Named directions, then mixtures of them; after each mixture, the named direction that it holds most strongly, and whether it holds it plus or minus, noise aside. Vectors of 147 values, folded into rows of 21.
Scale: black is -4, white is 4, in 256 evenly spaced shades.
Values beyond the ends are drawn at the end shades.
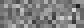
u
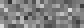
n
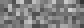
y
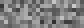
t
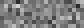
u, plus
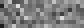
n, minus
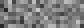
n, minus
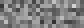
t, plus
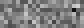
t, plus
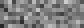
n, minus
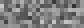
t, minus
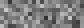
n, plus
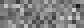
u, plus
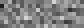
t, plus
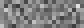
u, minus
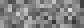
y, plus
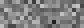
n, plus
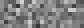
y, plus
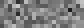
y, minus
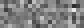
t, minus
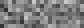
n, minus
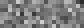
y, plus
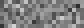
u, plus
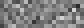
u, plus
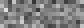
n, plus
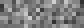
t, plus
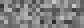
t, plus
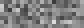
t, minus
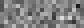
u, plus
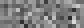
u, minus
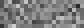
u, plus
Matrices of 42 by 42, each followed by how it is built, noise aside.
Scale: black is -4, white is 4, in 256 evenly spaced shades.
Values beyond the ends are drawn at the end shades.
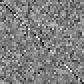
diagonal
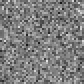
noise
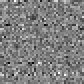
uneven rows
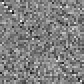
diagonal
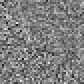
lower triangular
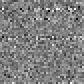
uneven rows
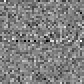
uneven rows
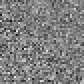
lower triangular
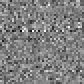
uneven rows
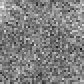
smooth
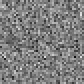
repeating columns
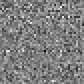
uneven rows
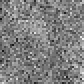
smooth
